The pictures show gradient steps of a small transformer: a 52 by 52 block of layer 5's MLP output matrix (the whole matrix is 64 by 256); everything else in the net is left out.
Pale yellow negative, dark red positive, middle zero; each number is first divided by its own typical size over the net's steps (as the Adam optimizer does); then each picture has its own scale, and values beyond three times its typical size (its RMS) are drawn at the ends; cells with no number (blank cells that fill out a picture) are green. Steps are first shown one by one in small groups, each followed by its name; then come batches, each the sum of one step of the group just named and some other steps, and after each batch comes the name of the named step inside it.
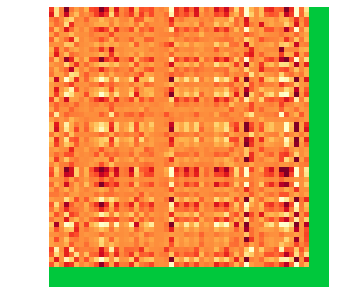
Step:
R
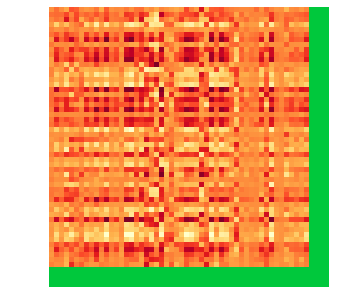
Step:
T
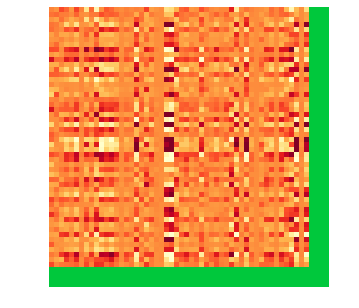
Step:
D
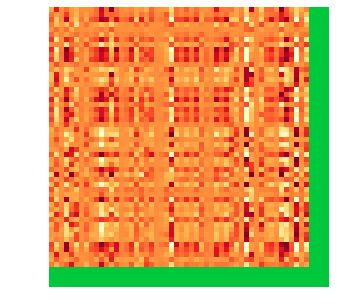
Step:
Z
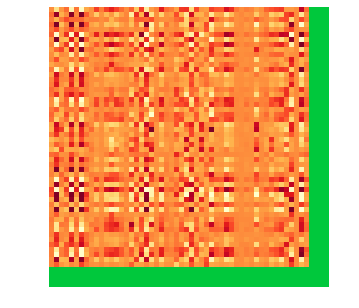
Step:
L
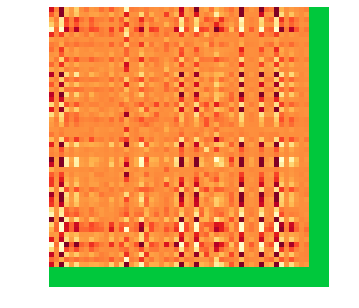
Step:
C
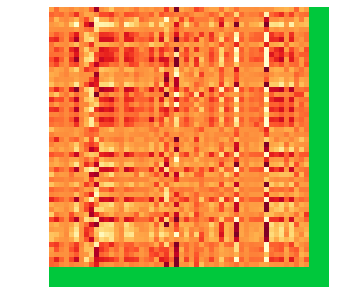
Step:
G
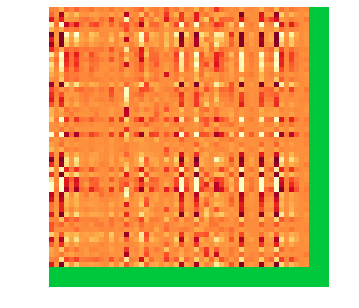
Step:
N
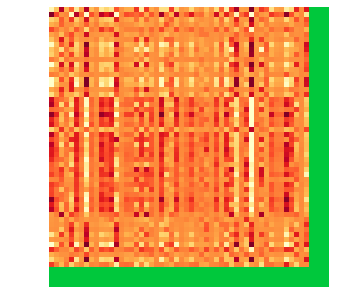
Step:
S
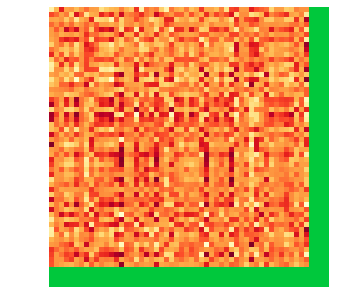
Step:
S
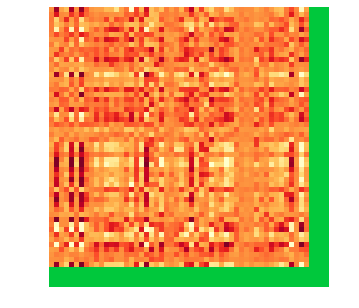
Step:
T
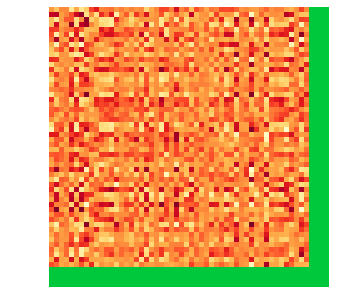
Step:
L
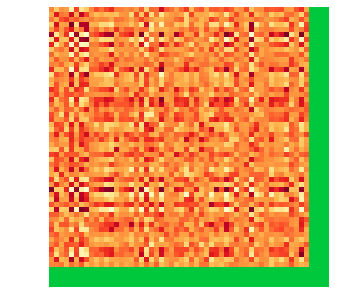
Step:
L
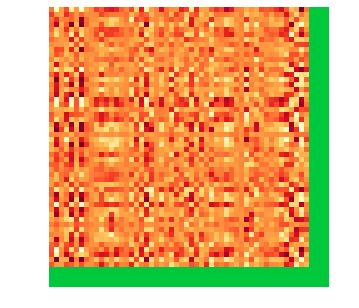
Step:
L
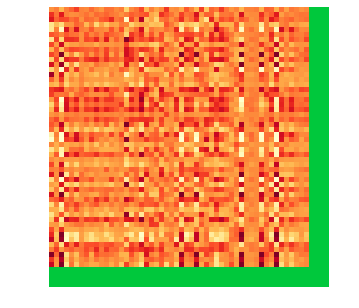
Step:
T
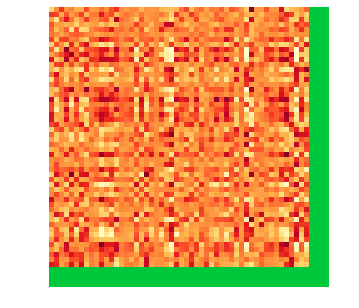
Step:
Z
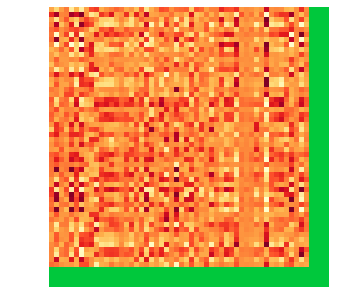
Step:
L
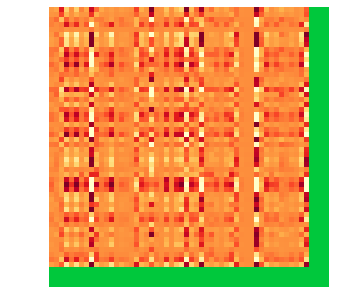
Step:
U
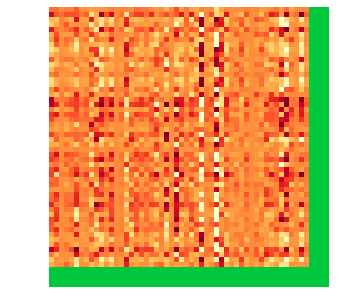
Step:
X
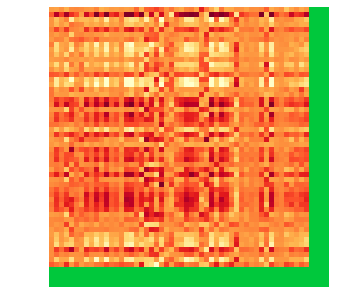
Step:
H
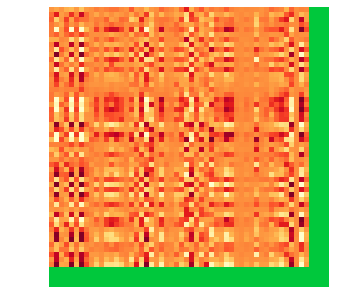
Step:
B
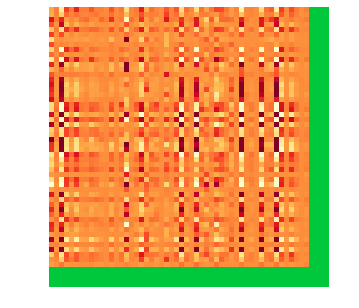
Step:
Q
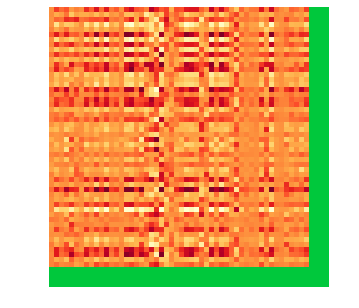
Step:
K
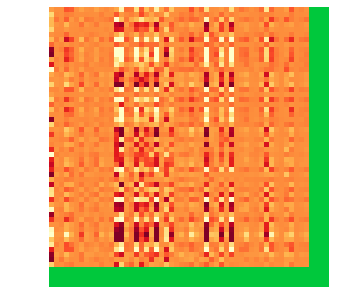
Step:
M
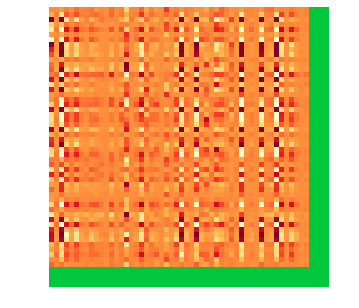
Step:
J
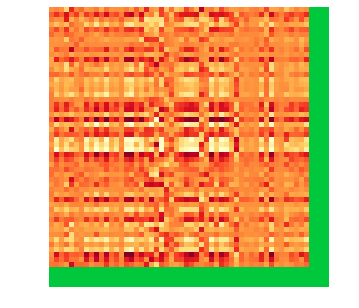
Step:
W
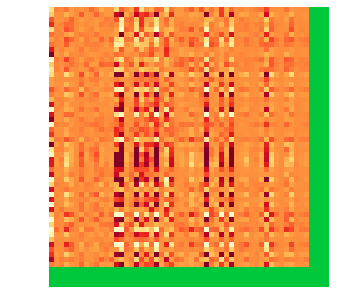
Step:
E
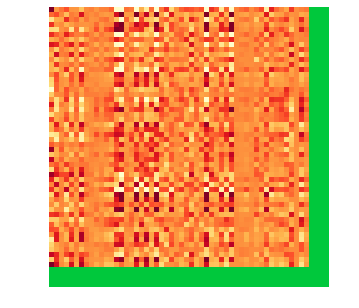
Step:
B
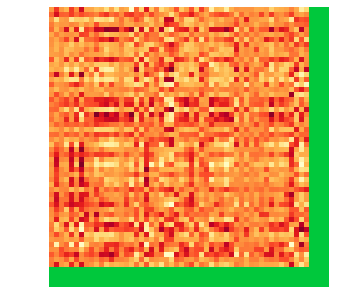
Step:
H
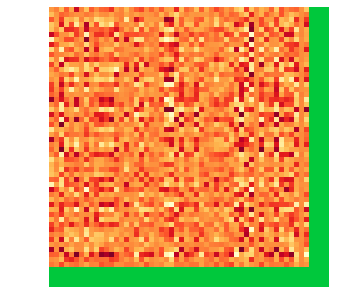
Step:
Q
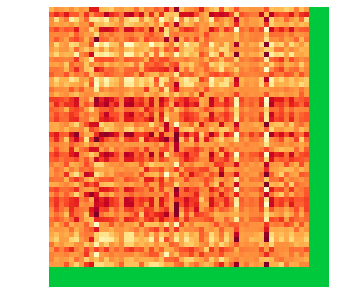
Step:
H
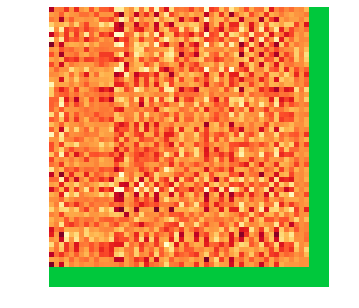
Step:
J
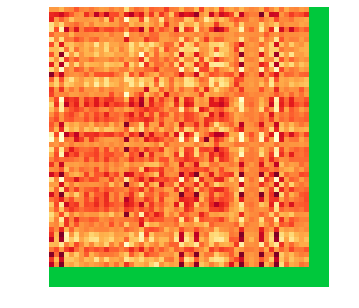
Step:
H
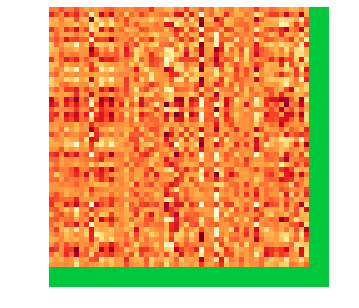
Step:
X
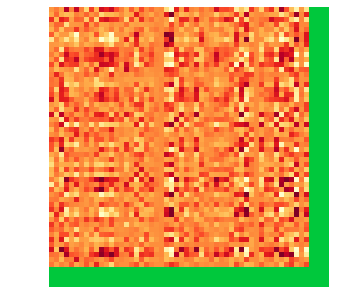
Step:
Q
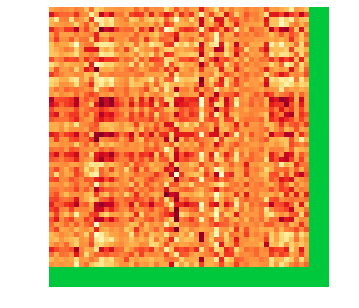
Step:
X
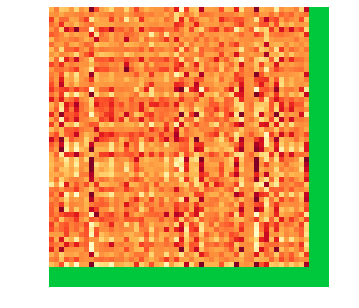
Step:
Q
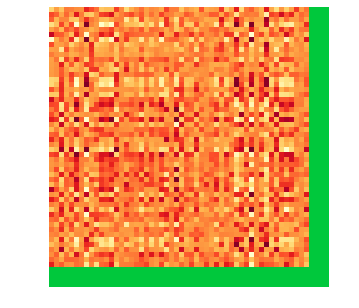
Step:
Q
